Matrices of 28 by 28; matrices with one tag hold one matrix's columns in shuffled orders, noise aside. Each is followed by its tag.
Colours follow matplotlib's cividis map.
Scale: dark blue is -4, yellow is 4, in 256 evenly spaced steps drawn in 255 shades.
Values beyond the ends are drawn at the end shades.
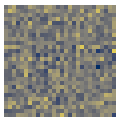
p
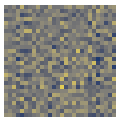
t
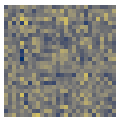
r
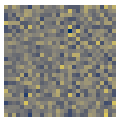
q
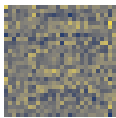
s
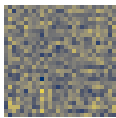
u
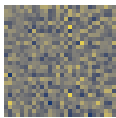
q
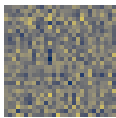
r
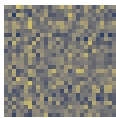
s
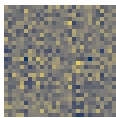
t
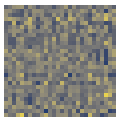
r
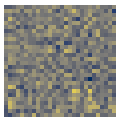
u
